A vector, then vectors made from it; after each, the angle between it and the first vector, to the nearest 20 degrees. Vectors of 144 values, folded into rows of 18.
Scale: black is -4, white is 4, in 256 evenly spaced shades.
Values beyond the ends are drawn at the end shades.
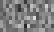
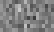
160 degrees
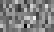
20 degrees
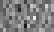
20 degrees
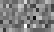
140 degrees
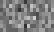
20 degrees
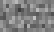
40 degrees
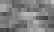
80 degrees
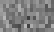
140 degrees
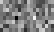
60 degrees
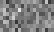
100 degrees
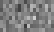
20 degrees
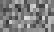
40 degrees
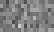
60 degrees
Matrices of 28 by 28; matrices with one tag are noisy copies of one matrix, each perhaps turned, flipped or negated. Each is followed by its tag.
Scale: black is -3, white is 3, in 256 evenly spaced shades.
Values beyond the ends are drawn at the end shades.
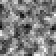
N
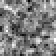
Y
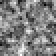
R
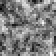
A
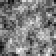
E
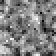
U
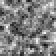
Y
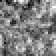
A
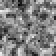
R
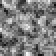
N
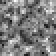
Y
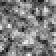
Y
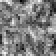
A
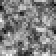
A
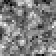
A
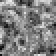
A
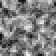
N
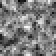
N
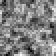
A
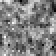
A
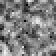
U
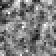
U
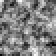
R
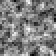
N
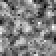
N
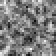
Y
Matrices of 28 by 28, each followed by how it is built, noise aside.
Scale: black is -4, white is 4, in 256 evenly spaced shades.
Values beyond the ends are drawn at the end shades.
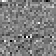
uneven rows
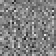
low rank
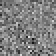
lower triangular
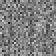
blocks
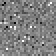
sparse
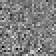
lower triangular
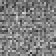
blocks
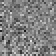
lower triangular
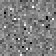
sparse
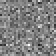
low rank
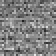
blocks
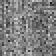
blocks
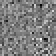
low rank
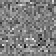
uneven rows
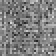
blocks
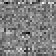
uneven rows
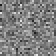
low rank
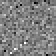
sparse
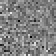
lower triangular
